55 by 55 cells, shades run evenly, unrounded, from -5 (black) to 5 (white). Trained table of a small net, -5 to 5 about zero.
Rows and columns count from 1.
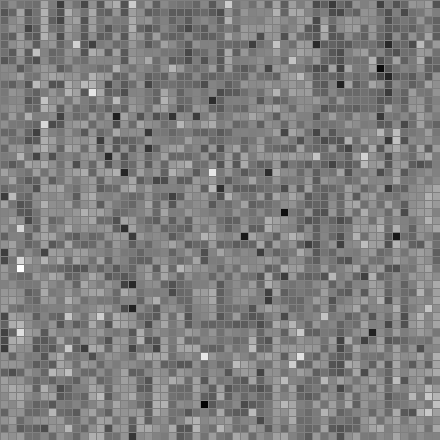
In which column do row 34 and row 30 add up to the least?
50
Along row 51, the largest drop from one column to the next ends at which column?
26
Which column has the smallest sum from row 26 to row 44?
43
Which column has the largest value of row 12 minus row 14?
12
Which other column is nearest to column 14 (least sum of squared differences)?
30
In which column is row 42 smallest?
47
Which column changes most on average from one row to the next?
36
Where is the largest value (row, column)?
34, 3
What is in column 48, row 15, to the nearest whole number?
-3
